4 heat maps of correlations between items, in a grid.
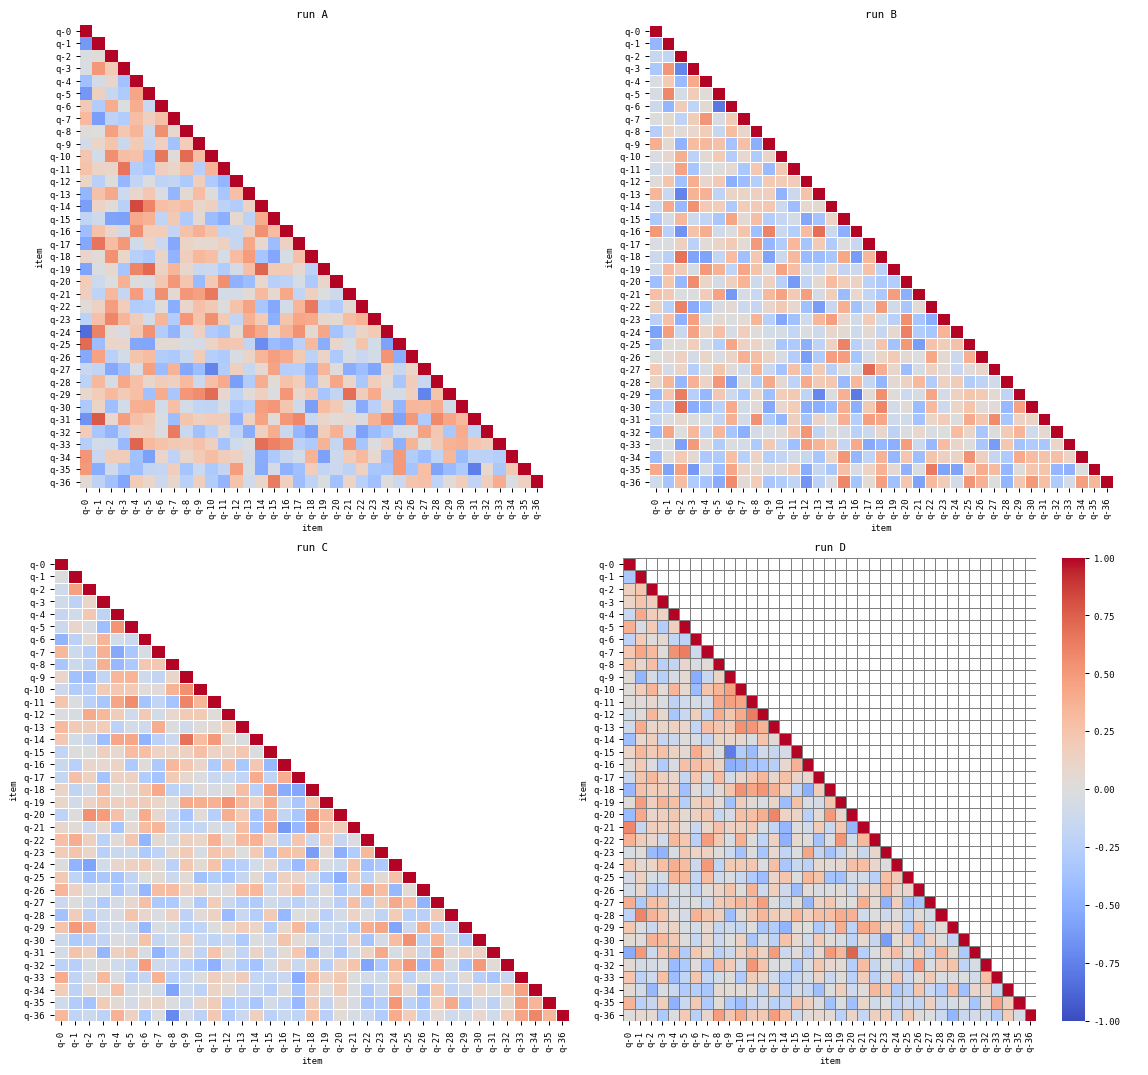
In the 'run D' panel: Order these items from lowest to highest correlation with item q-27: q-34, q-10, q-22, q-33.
q-34, q-22, q-33, q-10
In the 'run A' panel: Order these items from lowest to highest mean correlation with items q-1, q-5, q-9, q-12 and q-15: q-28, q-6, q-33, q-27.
q-6, q-28, q-27, q-33
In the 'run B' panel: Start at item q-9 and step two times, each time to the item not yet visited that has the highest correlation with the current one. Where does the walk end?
q-13
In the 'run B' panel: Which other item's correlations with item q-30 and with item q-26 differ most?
q-14
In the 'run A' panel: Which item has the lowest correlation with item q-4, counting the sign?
q-25
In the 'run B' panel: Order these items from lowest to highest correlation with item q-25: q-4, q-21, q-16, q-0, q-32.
q-21, q-0, q-16, q-4, q-32
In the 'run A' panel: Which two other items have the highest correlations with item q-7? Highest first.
q-32, q-20
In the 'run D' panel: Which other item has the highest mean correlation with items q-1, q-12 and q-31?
q-20
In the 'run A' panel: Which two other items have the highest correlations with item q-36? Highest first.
q-15, q-33
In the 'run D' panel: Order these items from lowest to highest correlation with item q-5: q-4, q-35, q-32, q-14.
q-32, q-35, q-14, q-4
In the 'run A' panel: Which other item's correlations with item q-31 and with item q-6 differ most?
q-1
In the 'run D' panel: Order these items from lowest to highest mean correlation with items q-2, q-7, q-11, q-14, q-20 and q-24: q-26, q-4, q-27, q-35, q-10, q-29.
q-35, q-29, q-26, q-27, q-4, q-10
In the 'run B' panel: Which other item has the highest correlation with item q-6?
q-36
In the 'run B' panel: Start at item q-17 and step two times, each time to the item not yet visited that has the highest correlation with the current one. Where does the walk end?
q-31
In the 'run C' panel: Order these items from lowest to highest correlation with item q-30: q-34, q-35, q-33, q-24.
q-33, q-35, q-34, q-24
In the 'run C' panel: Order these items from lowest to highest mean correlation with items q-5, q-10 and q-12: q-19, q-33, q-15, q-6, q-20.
q-33, q-6, q-20, q-15, q-19
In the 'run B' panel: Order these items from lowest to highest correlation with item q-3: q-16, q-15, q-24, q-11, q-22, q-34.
q-22, q-11, q-15, q-34, q-16, q-24
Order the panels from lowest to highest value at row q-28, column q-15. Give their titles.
run B, run A, run C, run D
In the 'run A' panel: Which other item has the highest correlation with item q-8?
q-10
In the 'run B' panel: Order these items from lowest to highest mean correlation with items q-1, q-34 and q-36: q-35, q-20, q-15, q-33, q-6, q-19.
q-19, q-35, q-33, q-6, q-20, q-15
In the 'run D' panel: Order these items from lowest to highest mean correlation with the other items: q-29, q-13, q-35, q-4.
q-35, q-29, q-4, q-13
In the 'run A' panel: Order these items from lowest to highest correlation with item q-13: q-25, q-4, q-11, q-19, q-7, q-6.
q-7, q-11, q-25, q-6, q-4, q-19
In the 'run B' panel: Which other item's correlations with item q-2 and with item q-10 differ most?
q-18
